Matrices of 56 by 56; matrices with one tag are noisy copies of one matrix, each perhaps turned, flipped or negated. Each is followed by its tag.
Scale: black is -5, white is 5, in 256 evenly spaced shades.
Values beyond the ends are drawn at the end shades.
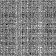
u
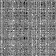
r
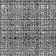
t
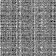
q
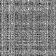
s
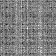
u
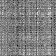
t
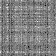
s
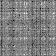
r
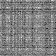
s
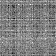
t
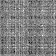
r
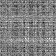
u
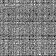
q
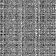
q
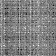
t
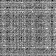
s
